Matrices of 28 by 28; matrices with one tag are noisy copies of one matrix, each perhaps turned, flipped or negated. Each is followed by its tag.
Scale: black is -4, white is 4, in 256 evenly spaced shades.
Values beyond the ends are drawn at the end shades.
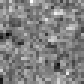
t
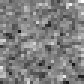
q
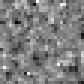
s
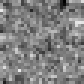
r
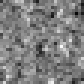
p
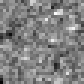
t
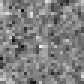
p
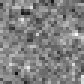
t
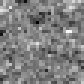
p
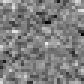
p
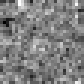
r
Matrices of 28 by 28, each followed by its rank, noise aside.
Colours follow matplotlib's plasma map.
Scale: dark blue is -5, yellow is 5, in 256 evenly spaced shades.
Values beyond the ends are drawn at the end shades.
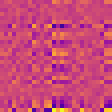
one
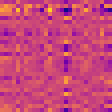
two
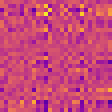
two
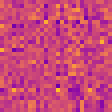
four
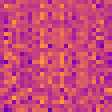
four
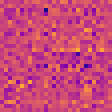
four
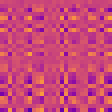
one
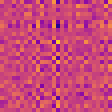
two
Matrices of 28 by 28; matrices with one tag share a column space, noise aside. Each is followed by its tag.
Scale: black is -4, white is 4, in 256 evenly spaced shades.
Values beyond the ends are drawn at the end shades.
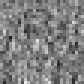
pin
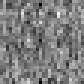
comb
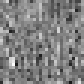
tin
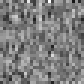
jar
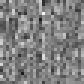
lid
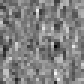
comb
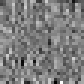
tin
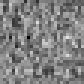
lid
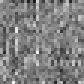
tin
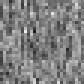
comb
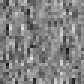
comb
